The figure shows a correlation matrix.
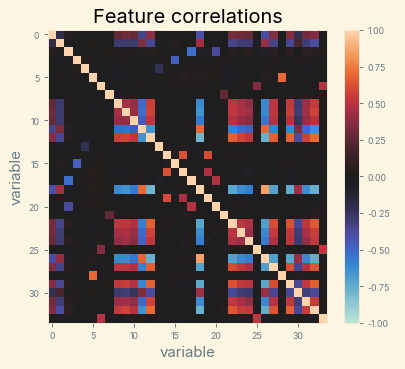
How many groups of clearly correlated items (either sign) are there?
8
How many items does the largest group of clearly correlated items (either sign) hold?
17
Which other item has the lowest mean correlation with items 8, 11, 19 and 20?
2
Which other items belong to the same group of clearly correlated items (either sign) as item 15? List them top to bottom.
3
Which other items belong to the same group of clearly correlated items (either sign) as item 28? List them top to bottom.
5
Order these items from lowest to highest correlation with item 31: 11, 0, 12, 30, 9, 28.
11, 30, 28, 0, 9, 12
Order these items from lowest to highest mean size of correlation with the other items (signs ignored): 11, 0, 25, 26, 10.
25, 0, 10, 11, 26
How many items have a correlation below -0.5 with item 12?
3
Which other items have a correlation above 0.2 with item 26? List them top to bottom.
1, 11, 18, 30
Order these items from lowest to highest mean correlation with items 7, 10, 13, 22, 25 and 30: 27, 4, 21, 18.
18, 4, 21, 27
